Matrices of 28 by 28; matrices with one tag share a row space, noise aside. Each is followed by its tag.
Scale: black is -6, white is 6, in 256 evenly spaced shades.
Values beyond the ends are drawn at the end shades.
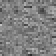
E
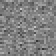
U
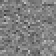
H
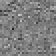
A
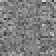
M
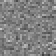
H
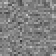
A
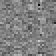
E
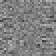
M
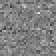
M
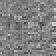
E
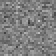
H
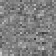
U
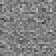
U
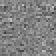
M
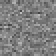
A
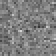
A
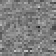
E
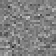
A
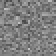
H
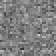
M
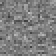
E
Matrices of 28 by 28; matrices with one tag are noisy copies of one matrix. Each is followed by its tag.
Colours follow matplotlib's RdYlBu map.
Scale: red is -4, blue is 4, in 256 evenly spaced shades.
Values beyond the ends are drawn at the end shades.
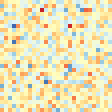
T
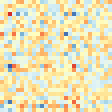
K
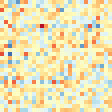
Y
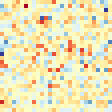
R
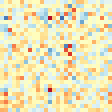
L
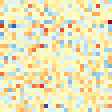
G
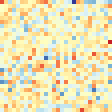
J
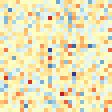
L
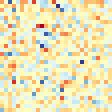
Y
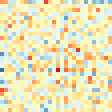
J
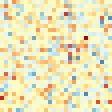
L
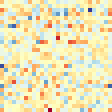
T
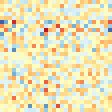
G
